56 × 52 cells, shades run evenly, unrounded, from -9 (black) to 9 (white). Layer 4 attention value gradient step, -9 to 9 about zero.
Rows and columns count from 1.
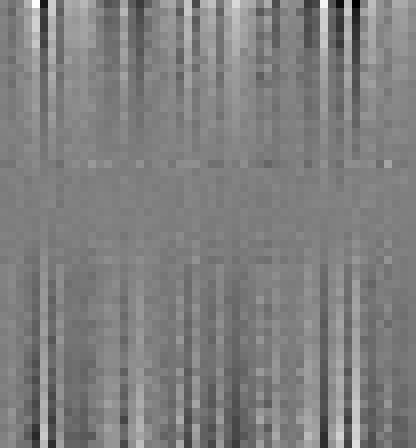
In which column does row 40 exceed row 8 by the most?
45
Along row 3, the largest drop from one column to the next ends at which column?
6
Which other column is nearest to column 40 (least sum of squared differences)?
42
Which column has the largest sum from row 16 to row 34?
49
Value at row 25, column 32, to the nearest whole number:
0
